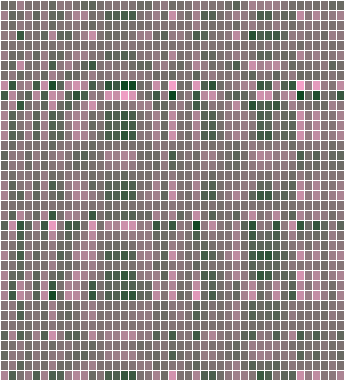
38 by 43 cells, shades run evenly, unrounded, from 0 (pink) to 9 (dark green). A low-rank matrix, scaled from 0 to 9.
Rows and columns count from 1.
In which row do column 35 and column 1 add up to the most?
23
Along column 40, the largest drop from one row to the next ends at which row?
9
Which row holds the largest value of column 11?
10
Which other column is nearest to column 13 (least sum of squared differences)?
24
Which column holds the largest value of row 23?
25
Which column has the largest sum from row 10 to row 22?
16
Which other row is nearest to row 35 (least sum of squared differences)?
1
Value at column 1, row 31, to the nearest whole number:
4
